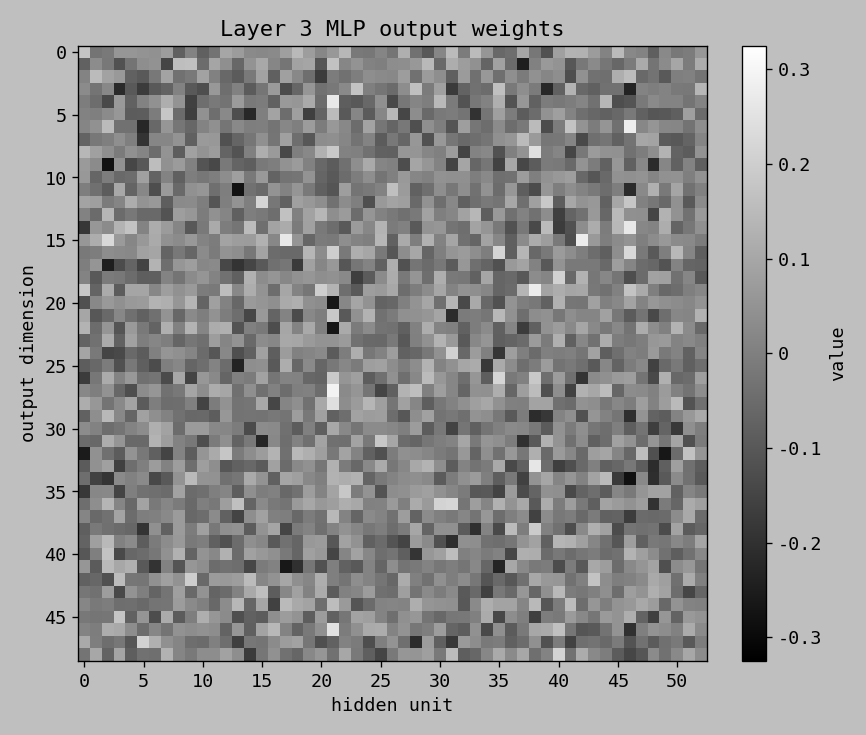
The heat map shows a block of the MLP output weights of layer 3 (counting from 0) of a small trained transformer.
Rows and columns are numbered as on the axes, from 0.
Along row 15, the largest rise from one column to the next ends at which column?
42
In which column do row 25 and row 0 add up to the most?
33
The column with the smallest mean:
13
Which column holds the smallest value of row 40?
28
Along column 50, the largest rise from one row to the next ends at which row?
31
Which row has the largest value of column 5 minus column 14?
47
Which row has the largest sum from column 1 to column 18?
15
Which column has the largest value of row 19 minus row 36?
38
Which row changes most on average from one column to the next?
26
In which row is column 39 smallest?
3
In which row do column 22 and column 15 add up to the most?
12
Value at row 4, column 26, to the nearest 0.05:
-0.15
